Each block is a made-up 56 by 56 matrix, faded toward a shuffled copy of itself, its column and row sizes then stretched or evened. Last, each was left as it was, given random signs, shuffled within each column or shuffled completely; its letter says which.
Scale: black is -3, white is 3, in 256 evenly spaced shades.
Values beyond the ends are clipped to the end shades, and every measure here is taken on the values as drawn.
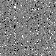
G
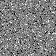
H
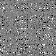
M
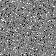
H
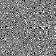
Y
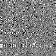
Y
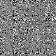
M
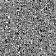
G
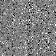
G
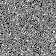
H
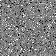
H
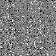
M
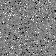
H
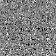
M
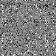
M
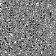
G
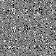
M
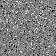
H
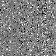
G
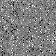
G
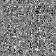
M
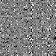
Y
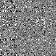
M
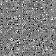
Y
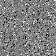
G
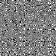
Y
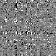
Y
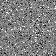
H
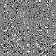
Y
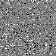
M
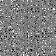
M
